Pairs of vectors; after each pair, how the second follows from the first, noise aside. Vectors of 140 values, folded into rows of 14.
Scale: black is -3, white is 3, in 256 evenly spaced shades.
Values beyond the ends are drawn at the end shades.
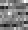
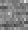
shrunk.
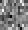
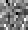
reversed.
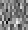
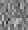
shrunk.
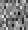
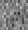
shrunk.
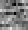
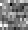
wrapped around, negated.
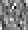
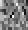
wrapped around, negated.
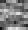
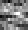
wrapped around, negated.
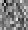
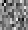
copied.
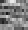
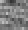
negated, shrunk.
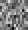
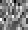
reversed.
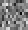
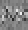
negated, partly zeroed.
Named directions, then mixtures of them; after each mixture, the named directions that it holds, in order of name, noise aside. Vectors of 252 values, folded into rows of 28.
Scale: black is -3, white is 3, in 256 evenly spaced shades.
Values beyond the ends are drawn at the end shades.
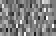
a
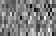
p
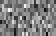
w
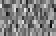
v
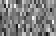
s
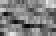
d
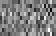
p, s.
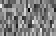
v, w.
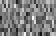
a, s.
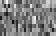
d, s, v.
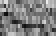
d, s.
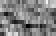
d.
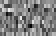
d, v, w.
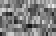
d, w.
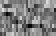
d, v, w.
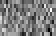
p, s.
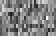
a, d, w.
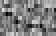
d, v, w.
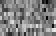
a, d.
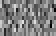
v.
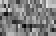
d, s.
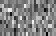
w.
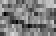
d.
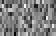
a, v, w.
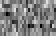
d, v.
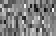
p, v, w.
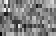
d, s, w.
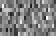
a, w.
